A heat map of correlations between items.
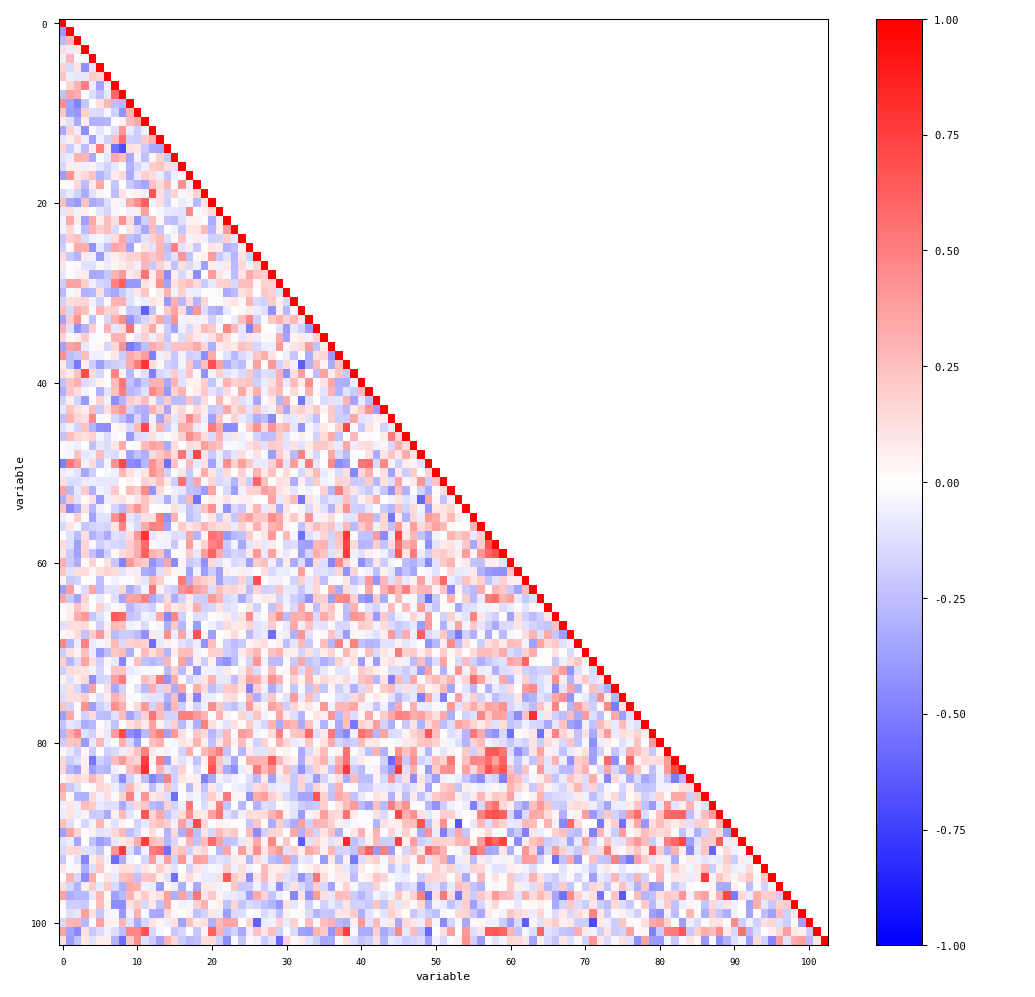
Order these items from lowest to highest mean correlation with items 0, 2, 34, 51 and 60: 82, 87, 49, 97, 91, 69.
49, 87, 91, 82, 69, 97
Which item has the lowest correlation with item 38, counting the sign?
32
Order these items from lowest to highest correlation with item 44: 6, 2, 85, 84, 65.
85, 6, 2, 65, 84
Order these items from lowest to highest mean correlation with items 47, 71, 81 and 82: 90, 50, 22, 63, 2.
22, 2, 90, 63, 50
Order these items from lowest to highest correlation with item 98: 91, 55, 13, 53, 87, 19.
55, 13, 53, 91, 87, 19
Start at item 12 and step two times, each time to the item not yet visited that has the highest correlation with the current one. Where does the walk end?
78
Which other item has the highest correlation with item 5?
14
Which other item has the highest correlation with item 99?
71
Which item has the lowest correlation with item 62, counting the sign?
100
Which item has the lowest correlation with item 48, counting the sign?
53
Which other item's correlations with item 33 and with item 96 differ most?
79
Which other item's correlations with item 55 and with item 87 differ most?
92
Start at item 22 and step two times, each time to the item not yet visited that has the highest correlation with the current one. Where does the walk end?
86
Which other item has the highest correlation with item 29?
8
